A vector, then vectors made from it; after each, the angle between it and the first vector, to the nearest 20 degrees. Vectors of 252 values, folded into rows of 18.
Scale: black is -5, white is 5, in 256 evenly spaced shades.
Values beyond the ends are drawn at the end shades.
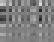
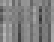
60 degrees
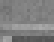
80 degrees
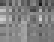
140 degrees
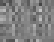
140 degrees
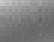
80 degrees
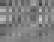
160 degrees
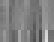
80 degrees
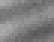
80 degrees
